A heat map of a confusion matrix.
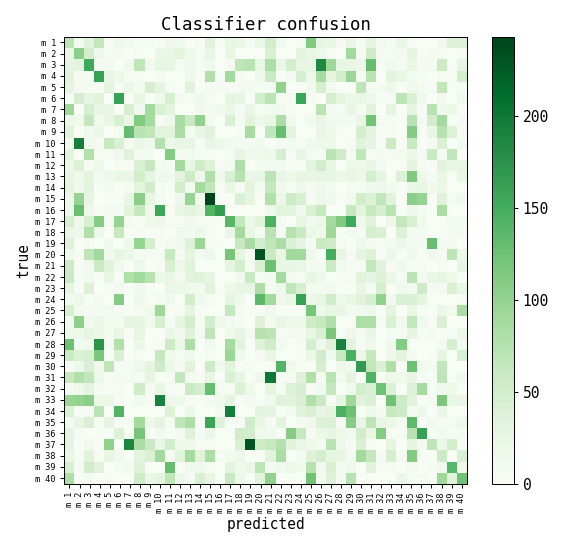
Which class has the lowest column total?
m 16
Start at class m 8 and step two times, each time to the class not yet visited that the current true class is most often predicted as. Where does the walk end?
m 21
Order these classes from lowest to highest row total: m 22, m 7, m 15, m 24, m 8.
m 7, m 22, m 24, m 8, m 15
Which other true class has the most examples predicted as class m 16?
m 35
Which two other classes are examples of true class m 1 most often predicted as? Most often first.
m 25, m 4
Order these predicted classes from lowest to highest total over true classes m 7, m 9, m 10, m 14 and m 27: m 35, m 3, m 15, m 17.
m 17, m 3, m 15, m 35
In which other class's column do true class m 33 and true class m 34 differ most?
m 10
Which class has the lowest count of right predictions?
m 5
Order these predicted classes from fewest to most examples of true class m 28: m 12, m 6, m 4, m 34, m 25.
m 12, m 25, m 6, m 34, m 4
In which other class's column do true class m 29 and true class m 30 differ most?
m 22
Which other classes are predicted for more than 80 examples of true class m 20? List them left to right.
m 4, m 17, m 23, m 24, m 27
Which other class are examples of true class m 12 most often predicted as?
m 18
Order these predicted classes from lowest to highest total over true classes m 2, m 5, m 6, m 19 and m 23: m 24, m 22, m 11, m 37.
m 11, m 37, m 22, m 24
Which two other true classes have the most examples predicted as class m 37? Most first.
m 19, m 7
